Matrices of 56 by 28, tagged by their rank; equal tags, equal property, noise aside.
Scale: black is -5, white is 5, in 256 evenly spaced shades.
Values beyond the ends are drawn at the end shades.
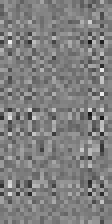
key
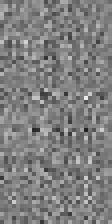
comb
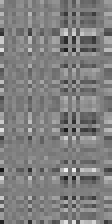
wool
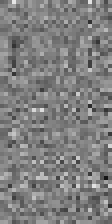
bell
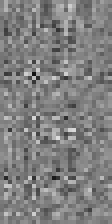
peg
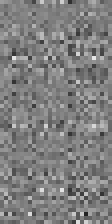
comb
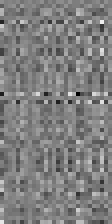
key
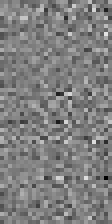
bell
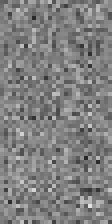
bell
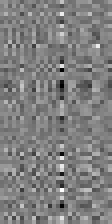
key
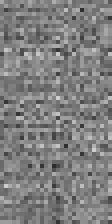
comb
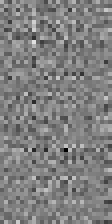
bell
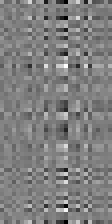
wool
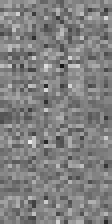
comb
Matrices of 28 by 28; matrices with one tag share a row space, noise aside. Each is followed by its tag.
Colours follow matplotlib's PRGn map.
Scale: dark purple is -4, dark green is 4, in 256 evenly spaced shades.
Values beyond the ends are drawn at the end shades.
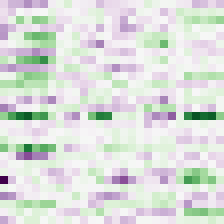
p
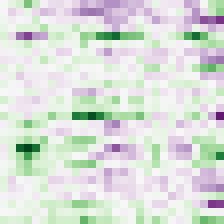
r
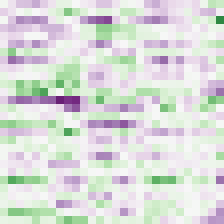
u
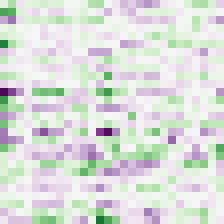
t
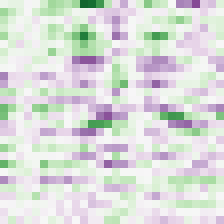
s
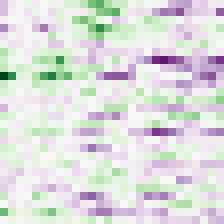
s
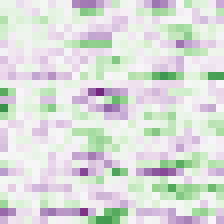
s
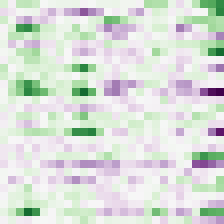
r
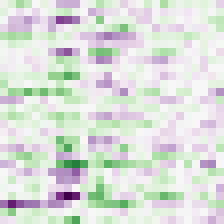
u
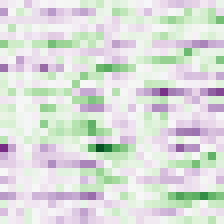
s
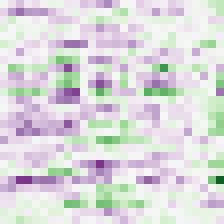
u
